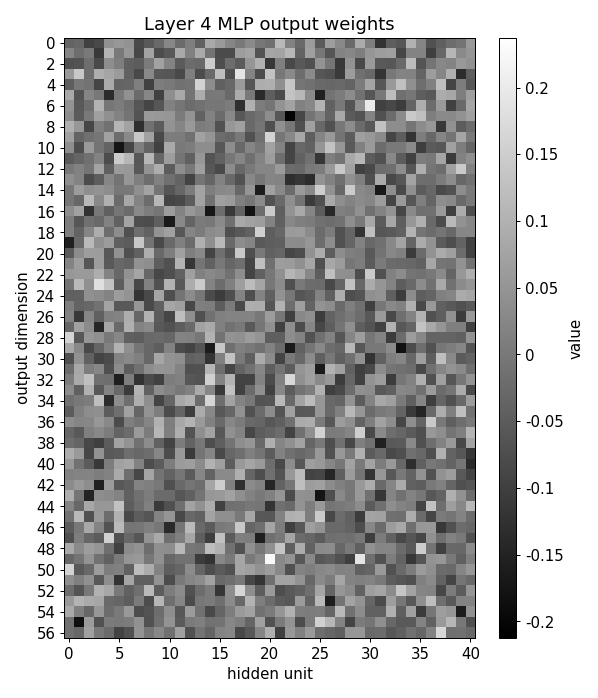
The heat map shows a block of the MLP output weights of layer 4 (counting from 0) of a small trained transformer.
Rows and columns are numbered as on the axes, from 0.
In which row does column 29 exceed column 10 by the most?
49
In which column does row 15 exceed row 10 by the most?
9
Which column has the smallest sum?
33
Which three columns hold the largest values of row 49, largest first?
20, 29, 17
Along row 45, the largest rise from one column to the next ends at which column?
30
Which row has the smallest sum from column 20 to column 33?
2
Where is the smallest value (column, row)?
22, 7
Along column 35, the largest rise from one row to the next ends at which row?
48
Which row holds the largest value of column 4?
47
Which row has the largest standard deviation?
32
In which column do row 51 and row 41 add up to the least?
19
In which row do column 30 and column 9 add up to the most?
18
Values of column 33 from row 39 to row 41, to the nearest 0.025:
-0.075 -0.025 0
